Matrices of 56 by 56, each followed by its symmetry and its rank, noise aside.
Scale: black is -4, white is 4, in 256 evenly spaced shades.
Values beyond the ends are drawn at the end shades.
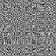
antisymmetric, rank four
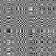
no symmetry, rank three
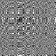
symmetric, rank three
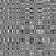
antisymmetric, rank two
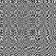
no symmetry, rank three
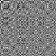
symmetric, rank four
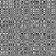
no symmetry, rank three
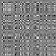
symmetric, rank two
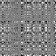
no symmetry, rank two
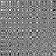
symmetric, rank two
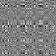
no symmetry, rank two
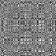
symmetric, rank three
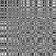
symmetric, rank two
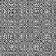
symmetric, rank four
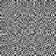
symmetric, rank three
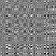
no symmetry, rank three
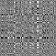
antisymmetric, rank four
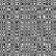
no symmetry, rank two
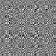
no symmetry, rank three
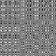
antisymmetric, rank two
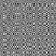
antisymmetric, rank two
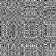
no symmetry, rank four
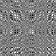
symmetric, rank two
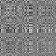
no symmetry, rank two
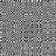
symmetric, rank three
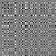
symmetric, rank two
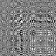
symmetric, rank three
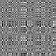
antisymmetric, rank two
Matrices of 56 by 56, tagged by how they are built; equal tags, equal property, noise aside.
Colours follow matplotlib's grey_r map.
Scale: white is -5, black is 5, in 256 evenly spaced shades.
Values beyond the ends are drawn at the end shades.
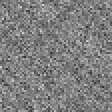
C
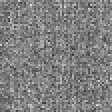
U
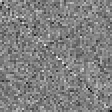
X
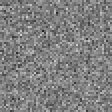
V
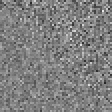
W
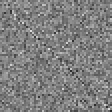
X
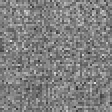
U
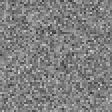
V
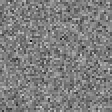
V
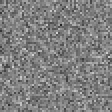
V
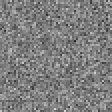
V
